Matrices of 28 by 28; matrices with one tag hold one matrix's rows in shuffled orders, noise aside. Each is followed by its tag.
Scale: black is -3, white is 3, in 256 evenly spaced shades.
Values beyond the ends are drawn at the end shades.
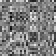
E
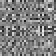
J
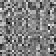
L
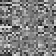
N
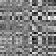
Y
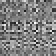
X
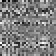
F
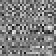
J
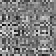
F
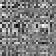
F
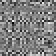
J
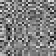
L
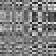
Y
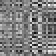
Y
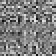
X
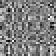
L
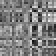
Y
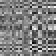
Y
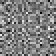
L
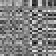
Y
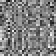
L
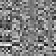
N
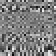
J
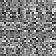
X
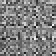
X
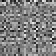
X
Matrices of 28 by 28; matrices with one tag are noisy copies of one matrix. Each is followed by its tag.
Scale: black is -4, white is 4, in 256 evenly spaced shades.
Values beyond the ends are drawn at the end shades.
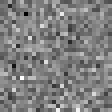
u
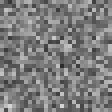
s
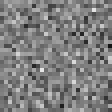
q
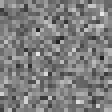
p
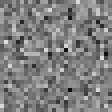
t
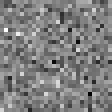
s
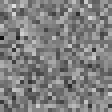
u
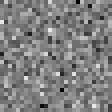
t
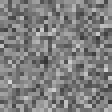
p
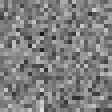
q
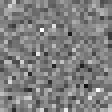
p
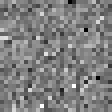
q
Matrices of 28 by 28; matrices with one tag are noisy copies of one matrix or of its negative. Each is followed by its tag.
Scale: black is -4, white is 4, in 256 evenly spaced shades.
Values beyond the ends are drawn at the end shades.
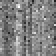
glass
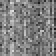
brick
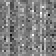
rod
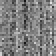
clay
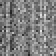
rod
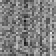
clay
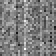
clay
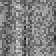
glass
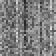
clay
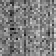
brick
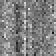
glass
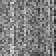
brick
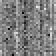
clay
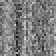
glass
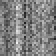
glass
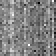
brick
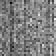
brick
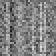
rod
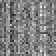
rod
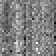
glass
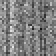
rod
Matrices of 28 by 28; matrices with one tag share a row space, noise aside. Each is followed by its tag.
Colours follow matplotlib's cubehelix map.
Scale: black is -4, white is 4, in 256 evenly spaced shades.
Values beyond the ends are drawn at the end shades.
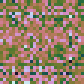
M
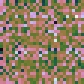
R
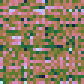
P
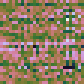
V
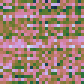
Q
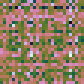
M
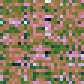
P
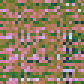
V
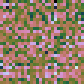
R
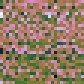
R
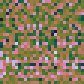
R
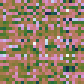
V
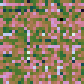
Q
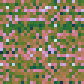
R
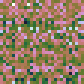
M
